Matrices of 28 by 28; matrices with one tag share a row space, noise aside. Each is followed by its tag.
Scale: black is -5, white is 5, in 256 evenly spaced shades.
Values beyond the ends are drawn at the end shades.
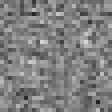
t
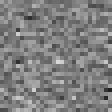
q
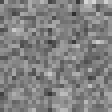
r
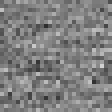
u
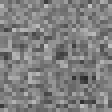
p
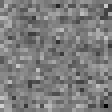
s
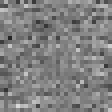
u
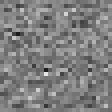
p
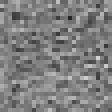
r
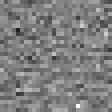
q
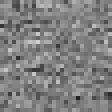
u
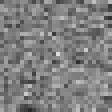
q
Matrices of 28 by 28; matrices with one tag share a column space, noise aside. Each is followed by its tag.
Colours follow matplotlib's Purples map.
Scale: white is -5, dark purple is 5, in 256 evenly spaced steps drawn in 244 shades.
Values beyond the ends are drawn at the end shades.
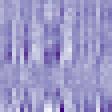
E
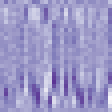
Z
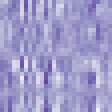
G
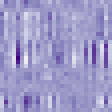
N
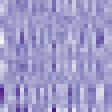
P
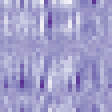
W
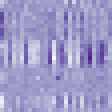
N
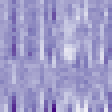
E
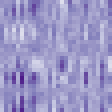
G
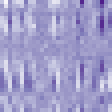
W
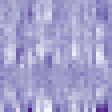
E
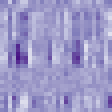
N
